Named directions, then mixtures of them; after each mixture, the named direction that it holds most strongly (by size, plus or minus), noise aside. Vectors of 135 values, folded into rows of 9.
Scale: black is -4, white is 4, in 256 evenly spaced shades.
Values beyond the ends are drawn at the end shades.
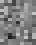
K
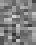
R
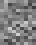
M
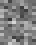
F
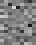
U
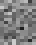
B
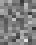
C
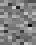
U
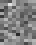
K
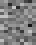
U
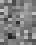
K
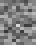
M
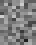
C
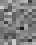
B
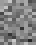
B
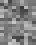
F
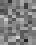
C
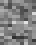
F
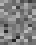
C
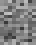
B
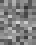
M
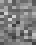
K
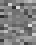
U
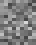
M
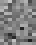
B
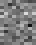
U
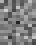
K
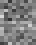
F
